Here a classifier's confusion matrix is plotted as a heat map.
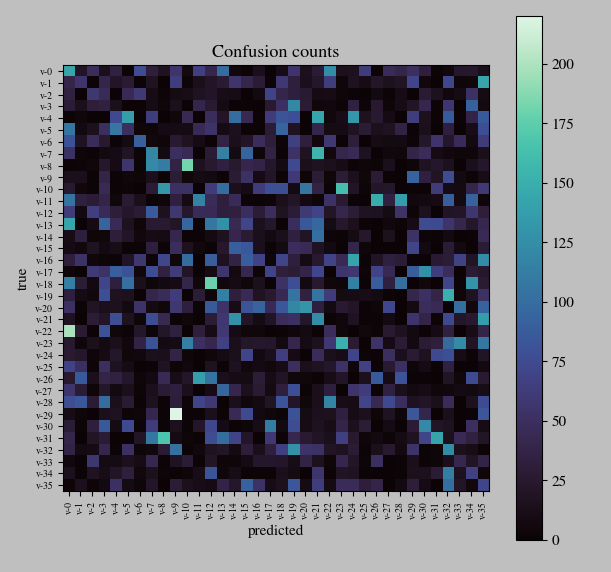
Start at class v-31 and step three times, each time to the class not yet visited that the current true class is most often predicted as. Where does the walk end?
v-23
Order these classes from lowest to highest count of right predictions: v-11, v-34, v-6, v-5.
v-5, v-34, v-6, v-11
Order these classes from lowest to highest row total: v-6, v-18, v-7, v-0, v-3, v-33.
v-33, v-3, v-6, v-7, v-0, v-18
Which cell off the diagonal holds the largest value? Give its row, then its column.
v-29, v-9
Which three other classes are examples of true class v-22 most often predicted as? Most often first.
v-0, v-3, v-13
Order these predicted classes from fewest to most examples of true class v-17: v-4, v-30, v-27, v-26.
v-27, v-26, v-4, v-30
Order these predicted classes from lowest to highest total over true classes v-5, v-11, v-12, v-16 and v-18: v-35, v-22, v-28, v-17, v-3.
v-17, v-22, v-3, v-35, v-28
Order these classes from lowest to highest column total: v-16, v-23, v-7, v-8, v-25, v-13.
v-25, v-16, v-8, v-23, v-7, v-13
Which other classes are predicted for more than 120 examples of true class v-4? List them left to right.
v-5, v-21, v-24
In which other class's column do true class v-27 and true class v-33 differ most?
v-13
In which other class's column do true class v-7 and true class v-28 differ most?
v-21
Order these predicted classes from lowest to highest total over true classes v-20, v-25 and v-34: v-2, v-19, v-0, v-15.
v-2, v-15, v-0, v-19
